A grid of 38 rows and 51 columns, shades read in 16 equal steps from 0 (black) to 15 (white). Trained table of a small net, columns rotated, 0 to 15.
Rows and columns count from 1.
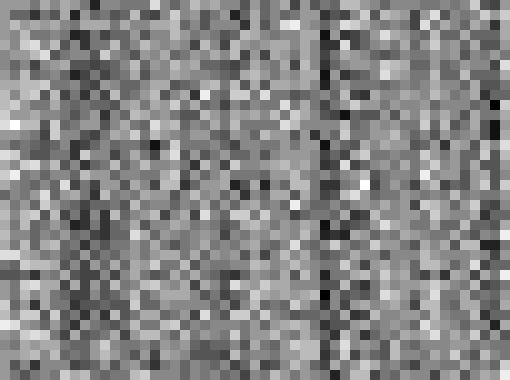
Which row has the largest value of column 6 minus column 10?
14
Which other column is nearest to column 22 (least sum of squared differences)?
28
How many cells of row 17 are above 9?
15
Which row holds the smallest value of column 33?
30
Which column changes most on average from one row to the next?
35
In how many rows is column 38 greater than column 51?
7
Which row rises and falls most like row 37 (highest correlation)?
31
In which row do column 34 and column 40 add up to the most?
25
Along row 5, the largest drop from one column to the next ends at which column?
36
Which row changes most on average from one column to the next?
19
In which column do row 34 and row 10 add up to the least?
37
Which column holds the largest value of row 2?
44
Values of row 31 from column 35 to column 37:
4 9 10
